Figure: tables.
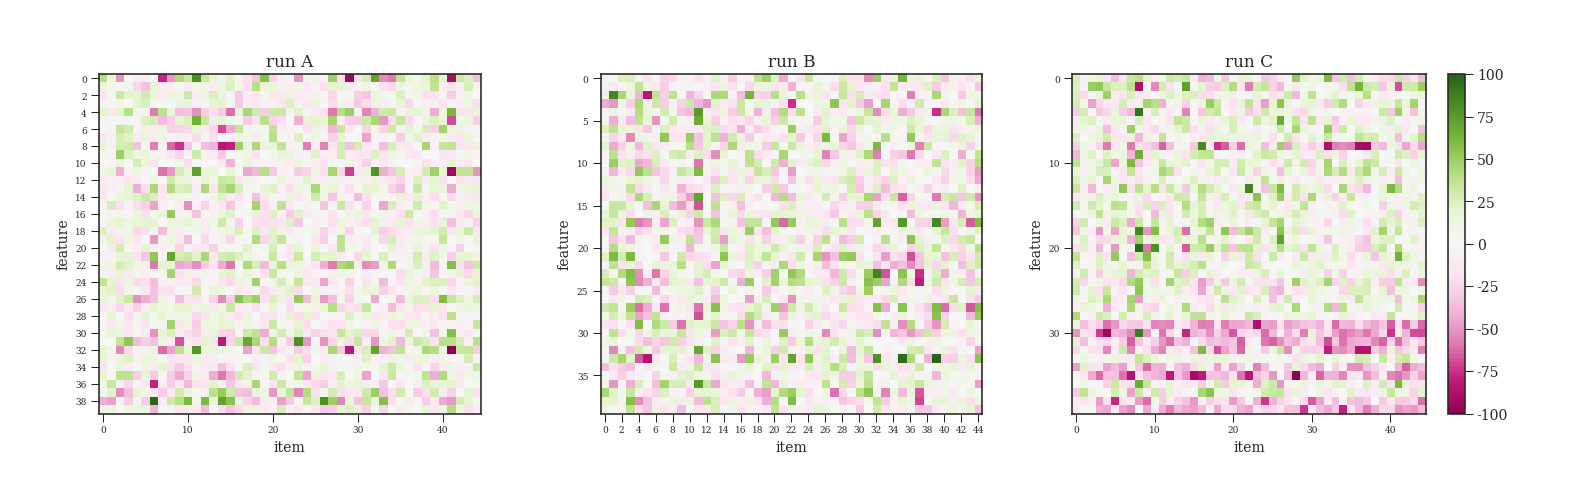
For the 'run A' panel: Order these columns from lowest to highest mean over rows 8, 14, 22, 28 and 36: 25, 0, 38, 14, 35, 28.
14, 25, 35, 0, 38, 28
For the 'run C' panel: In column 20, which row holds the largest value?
1
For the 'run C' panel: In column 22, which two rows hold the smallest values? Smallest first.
35, 1
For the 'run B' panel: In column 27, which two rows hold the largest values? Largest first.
3, 34
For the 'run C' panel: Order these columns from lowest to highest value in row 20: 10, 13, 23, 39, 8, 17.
13, 23, 39, 17, 10, 8
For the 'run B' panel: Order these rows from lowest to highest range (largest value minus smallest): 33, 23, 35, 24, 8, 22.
35, 22, 8, 24, 23, 33
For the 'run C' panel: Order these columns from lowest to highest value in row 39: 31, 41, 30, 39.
41, 31, 39, 30
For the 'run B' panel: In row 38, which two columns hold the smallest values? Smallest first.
37, 4
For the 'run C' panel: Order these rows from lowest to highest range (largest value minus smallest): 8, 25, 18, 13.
25, 13, 18, 8
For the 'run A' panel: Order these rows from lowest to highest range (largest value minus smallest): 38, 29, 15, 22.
29, 15, 22, 38
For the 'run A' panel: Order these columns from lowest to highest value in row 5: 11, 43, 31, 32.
43, 31, 32, 11
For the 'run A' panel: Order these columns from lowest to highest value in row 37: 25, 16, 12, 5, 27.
16, 25, 12, 5, 27
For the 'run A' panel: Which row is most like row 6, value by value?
35
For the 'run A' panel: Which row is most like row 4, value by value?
22
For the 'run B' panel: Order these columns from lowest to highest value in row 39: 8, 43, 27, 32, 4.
4, 8, 27, 43, 32
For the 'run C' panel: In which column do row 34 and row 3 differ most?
9
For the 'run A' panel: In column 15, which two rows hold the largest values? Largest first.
38, 13
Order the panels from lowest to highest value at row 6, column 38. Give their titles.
run B, run C, run A
